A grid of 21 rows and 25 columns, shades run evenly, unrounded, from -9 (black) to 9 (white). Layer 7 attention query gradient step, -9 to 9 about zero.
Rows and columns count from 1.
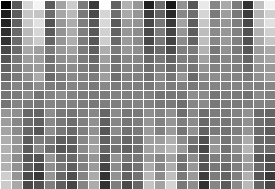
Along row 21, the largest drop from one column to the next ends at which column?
10
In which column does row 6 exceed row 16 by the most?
19
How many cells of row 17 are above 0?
12
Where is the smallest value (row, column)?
1, 1
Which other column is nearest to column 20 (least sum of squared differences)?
22
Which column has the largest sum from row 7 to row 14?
25
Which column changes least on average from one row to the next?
8
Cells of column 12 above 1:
6
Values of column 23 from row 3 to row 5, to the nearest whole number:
-4 -3 -3
